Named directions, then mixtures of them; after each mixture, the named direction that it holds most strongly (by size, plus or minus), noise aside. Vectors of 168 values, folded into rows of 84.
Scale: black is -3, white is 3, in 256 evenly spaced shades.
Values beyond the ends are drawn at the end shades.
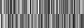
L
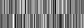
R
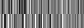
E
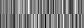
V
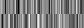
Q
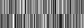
R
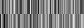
L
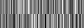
V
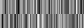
Q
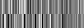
E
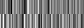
E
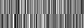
R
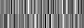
V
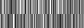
R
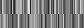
L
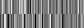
E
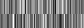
R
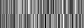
V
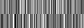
R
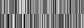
R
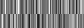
Q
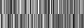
L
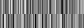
E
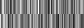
L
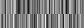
V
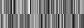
L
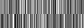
R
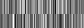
R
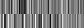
E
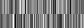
R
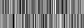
R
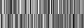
L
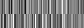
E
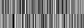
R
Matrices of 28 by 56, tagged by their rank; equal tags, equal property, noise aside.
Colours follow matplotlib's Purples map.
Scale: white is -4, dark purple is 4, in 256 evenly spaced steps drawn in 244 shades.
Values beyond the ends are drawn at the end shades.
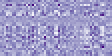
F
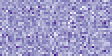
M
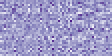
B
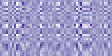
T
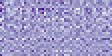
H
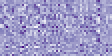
B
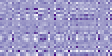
T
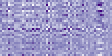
F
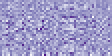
B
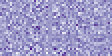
B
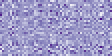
H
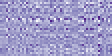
F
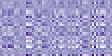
T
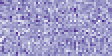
M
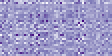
H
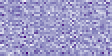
B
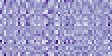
F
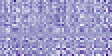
H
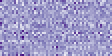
H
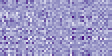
H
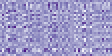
F
